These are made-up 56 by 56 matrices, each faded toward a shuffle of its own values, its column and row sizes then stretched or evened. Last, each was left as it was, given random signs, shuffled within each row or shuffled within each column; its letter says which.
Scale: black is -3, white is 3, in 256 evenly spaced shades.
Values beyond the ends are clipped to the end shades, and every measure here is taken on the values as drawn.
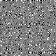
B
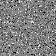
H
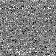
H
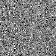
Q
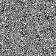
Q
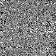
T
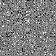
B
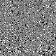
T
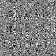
B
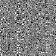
B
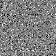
H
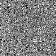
T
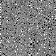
Q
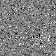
H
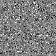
H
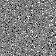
Q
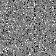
Q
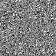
Q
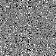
T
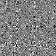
T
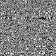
T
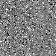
Q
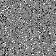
Q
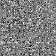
T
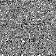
T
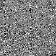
T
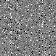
Q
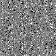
Q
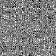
B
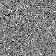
H
